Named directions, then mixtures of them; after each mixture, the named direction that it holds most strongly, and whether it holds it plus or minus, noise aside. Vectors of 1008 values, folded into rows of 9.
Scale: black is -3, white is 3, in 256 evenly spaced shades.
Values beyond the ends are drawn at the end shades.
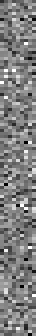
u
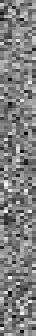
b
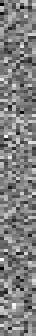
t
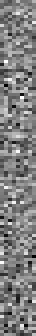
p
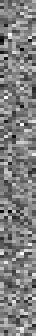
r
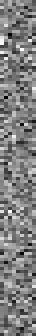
r, minus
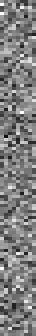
t, minus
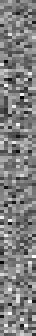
p, minus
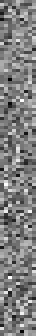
b, plus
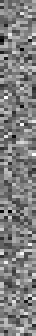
r, plus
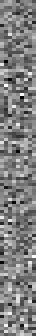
p, minus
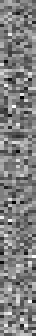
p, minus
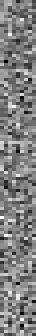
p, minus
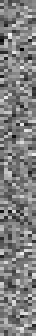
r, plus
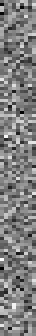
t, plus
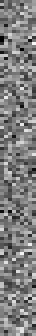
r, plus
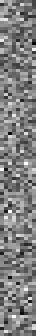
b, minus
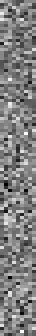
b, minus
